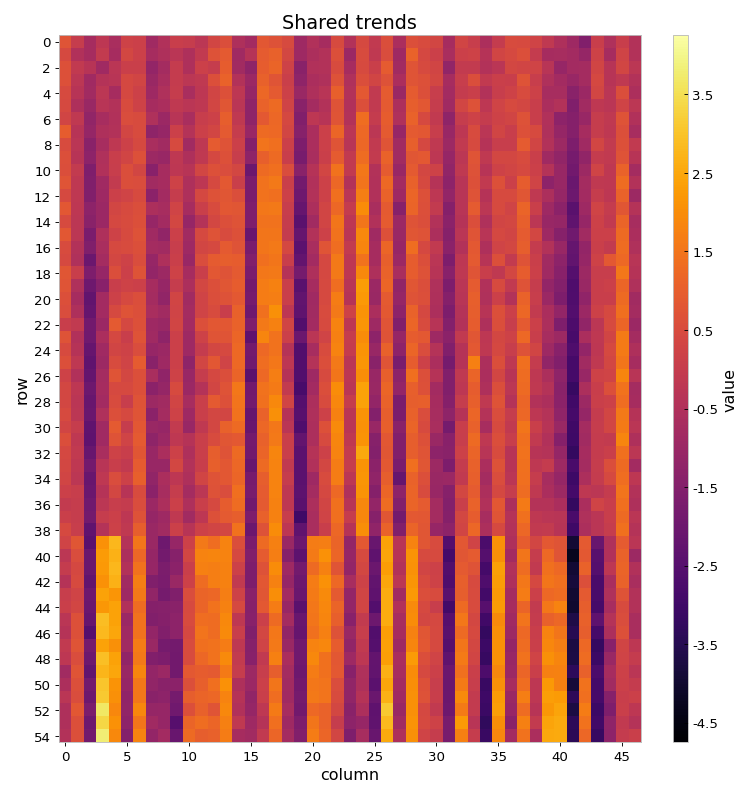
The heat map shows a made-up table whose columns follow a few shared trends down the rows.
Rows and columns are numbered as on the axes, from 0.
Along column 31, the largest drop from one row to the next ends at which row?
39
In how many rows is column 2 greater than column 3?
1
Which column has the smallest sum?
41
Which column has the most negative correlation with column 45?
15
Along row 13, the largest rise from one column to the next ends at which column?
16
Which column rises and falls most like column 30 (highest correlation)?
27
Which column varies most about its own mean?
3
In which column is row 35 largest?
24
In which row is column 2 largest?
2
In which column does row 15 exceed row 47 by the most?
43
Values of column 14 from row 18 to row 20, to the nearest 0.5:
1 1 1
